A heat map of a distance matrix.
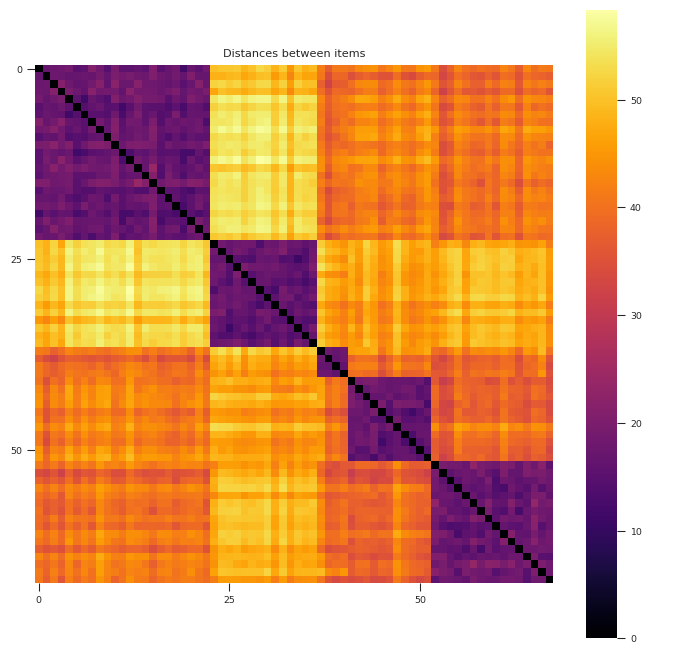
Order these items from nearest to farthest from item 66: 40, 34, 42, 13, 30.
42, 13, 40, 34, 30
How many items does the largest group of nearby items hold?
23
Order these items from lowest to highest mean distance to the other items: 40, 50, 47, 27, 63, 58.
63, 58, 50, 40, 47, 27
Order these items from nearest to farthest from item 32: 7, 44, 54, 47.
44, 47, 54, 7
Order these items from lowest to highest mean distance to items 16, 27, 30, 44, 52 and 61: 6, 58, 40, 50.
58, 50, 40, 6
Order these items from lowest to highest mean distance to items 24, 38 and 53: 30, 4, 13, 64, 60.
60, 64, 30, 13, 4
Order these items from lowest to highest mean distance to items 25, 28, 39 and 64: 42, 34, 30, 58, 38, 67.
34, 30, 67, 38, 58, 42
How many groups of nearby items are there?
5
